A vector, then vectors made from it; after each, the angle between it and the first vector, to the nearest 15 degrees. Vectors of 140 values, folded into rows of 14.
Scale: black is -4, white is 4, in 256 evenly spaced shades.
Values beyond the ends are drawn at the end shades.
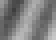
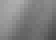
135 degrees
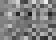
105 degrees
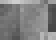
90 degrees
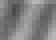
15 degrees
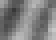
15 degrees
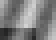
45 degrees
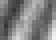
15 degrees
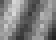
165 degrees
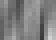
45 degrees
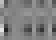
90 degrees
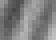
15 degrees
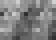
135 degrees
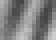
30 degrees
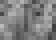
135 degrees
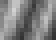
165 degrees
